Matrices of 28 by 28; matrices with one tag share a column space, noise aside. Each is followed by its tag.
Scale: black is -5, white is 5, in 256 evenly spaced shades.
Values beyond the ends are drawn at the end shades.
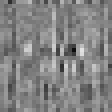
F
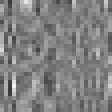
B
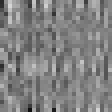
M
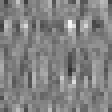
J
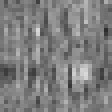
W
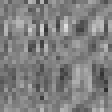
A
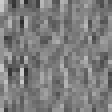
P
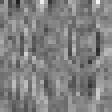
B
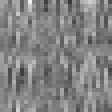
P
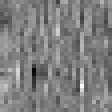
W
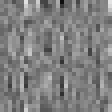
B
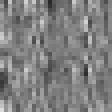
P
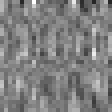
B
